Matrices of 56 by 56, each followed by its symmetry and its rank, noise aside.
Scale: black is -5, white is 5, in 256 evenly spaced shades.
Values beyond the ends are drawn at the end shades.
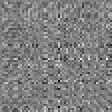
antisymmetric, rank six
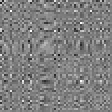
symmetric, rank four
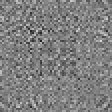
symmetric, rank six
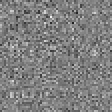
no symmetry, rank eight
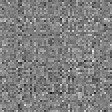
antisymmetric, rank eight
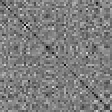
symmetric, rank six
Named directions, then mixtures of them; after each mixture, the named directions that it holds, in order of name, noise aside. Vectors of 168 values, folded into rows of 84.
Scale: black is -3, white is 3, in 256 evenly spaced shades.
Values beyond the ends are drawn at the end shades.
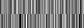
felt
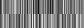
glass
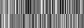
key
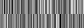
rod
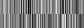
felt, glass, key.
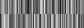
glass, key, rod.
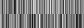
felt, glass.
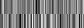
felt, glass, rod.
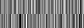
felt.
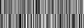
felt, glass, rod.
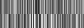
glass, rod.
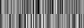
felt, glass, key.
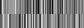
felt, glass, key.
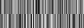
felt, glass, rod.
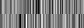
felt, glass, key.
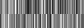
glass, key.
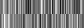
key.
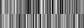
felt, glass, key.
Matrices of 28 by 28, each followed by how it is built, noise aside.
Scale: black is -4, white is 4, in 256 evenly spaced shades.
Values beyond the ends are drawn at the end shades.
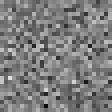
low rank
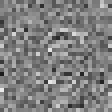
low rank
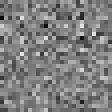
low rank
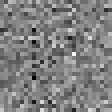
low rank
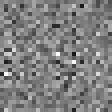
low rank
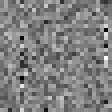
uneven columns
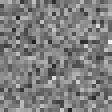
noise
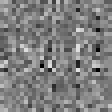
low rank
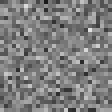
noise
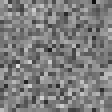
noise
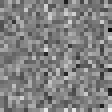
uneven columns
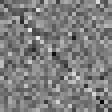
diagonal
